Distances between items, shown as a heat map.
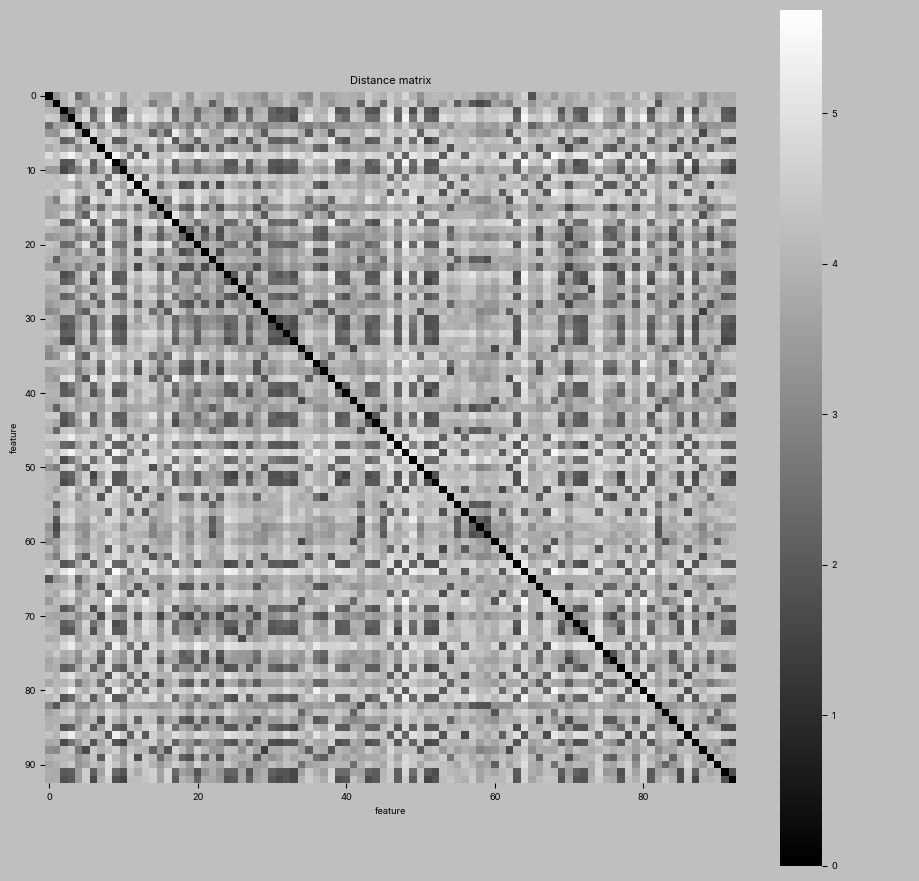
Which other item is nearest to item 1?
58
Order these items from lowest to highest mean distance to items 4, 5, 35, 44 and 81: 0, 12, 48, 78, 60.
0, 60, 12, 78, 48
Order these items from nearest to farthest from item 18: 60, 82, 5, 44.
44, 82, 60, 5
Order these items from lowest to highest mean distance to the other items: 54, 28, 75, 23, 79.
23, 28, 79, 75, 54
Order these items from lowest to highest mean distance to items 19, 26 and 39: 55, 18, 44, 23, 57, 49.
23, 44, 18, 49, 55, 57
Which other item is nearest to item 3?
33
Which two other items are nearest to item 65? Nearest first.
0, 4
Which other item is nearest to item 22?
59
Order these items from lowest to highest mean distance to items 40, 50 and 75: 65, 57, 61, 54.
54, 65, 57, 61
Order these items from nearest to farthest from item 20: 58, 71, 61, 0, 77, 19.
77, 71, 19, 58, 0, 61
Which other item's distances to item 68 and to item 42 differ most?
57
